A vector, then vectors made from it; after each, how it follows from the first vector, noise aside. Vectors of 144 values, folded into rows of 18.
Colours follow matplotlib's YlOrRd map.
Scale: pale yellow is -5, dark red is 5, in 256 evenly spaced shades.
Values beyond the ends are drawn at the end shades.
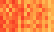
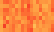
wrapped around, negated, shrunk.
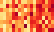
reversed, scaled up.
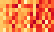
reversed, scaled up.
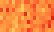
negated, partly zeroed.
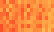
shrunk.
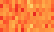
wrapped around, negated, partly zeroed.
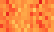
wrapped around, negated, partly zeroed.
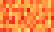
sign-scrambled.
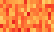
sign-scrambled.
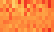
negated, partly zeroed.
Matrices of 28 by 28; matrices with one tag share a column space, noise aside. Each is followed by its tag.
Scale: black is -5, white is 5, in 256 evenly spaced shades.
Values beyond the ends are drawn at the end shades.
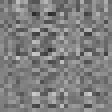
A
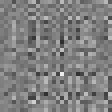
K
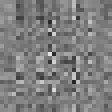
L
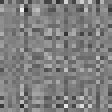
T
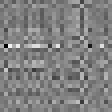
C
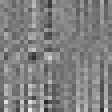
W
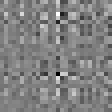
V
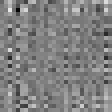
T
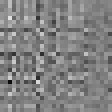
L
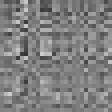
A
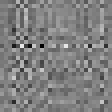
C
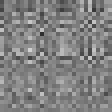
A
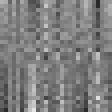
W
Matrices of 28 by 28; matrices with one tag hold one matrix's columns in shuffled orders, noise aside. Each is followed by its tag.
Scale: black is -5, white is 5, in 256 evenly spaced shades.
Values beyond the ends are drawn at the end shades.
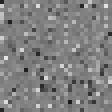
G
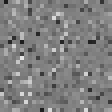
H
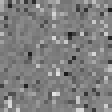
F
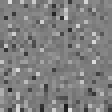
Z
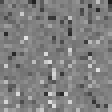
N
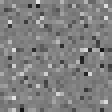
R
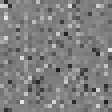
G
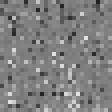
N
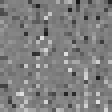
N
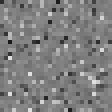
H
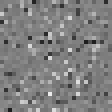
H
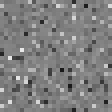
G
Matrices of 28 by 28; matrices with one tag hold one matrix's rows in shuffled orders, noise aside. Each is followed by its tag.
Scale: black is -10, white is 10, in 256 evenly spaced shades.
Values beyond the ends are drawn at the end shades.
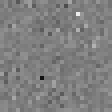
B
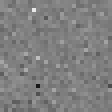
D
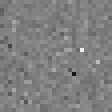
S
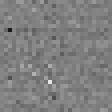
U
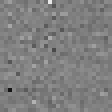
U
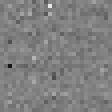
U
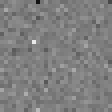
D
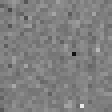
S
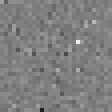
B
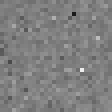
S
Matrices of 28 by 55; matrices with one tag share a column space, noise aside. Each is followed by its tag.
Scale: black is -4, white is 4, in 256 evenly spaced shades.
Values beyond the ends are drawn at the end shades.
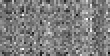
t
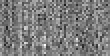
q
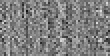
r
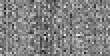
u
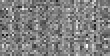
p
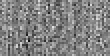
q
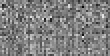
u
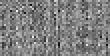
q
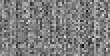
r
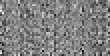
t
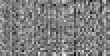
t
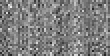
t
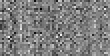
p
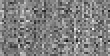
r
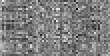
p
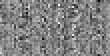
u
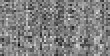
q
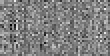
p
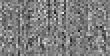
q
